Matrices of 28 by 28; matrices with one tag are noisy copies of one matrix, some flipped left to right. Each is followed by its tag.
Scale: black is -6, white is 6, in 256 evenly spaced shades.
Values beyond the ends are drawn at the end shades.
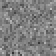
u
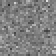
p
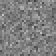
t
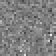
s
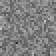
u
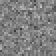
t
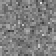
p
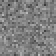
p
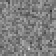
s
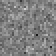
t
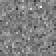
t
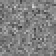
t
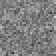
u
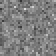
t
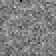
t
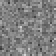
s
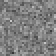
u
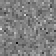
u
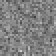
s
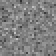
t
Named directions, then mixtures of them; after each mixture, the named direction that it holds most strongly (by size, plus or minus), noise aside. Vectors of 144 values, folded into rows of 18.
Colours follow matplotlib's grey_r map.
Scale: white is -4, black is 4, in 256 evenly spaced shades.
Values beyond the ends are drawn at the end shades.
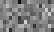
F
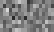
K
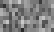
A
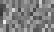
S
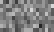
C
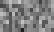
A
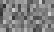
S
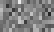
F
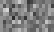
K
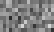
F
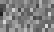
S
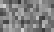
A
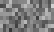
A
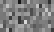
F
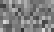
A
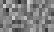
K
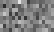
K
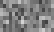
A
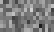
C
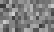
C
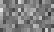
S
